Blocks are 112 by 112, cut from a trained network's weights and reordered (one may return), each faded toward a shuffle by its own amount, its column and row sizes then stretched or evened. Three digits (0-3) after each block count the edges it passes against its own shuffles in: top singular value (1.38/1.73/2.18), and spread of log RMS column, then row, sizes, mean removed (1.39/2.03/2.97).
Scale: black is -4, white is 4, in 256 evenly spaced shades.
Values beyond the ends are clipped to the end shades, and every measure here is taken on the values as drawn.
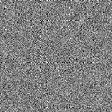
3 1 1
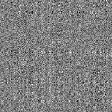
2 2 1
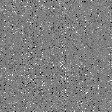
0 2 1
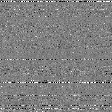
3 0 3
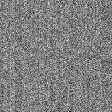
2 0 0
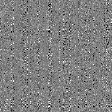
2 3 1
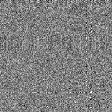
3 1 1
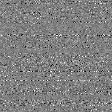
1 0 3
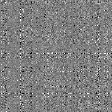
2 3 2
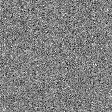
1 0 0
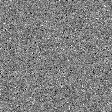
0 0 1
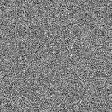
2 0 0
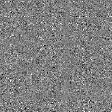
0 2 2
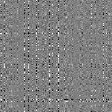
3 3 2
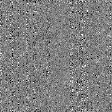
0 3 1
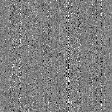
1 3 0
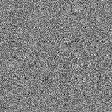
2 0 1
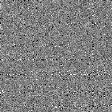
1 2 2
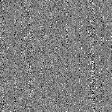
0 3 0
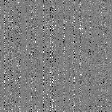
1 3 1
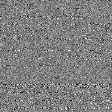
0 0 3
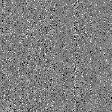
1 3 0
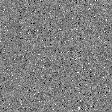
0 1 1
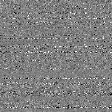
1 1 3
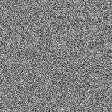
3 0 0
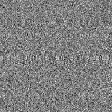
2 0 1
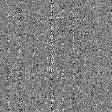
1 3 1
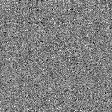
1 0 1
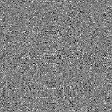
2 2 2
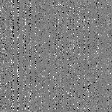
2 3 0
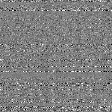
1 0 3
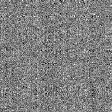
2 1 1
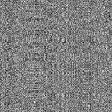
3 1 1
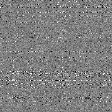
1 1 3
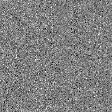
0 2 0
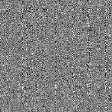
2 3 1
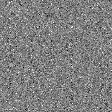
1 1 0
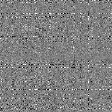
2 2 3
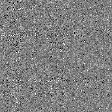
0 2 1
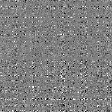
0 3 3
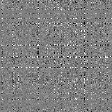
2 3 3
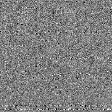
1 1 2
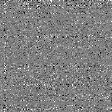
0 2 3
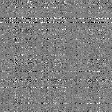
1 2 3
